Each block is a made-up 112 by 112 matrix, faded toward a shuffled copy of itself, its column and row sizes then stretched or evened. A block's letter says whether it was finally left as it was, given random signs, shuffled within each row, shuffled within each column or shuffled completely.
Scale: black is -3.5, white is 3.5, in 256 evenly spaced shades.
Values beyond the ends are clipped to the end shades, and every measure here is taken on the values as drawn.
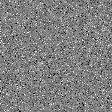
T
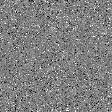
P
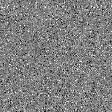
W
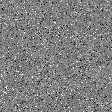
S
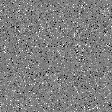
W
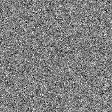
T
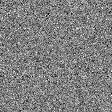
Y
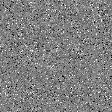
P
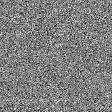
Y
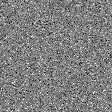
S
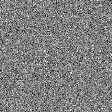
W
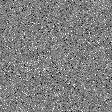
S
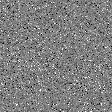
Y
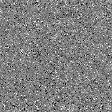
W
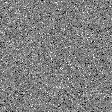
Y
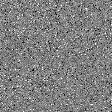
P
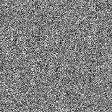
W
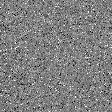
T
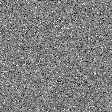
Y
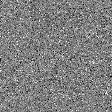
P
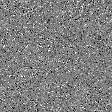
Y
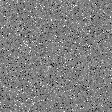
S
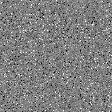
W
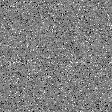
Y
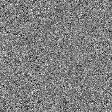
P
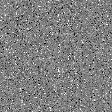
T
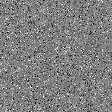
T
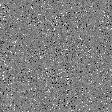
P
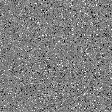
W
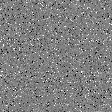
Y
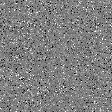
W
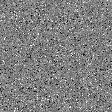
Y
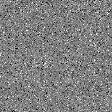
W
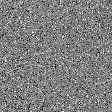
P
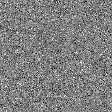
P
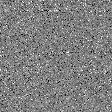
Y
